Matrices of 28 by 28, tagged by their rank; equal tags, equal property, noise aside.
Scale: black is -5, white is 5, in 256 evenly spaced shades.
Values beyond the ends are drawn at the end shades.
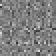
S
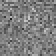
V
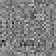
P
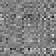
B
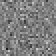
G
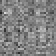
S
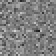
G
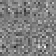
S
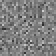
G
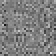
S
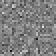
V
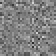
S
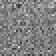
P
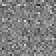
V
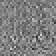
B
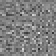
B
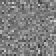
V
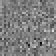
P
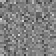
V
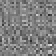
B
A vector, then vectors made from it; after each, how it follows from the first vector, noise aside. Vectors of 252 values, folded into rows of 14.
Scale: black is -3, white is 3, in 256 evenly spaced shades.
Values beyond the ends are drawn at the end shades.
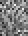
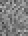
shrunk.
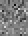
negated, partly zeroed.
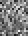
copied.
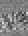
negated, partly zeroed.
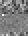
wrapped around, partly zeroed.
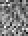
reversed.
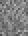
shrunk.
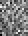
copied.
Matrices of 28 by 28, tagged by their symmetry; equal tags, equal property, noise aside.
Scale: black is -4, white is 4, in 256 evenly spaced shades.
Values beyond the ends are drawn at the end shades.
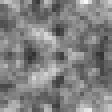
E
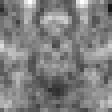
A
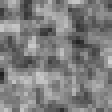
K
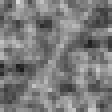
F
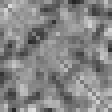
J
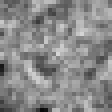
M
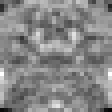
A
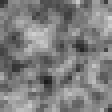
J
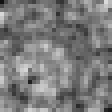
M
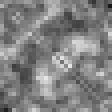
J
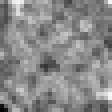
M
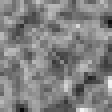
J
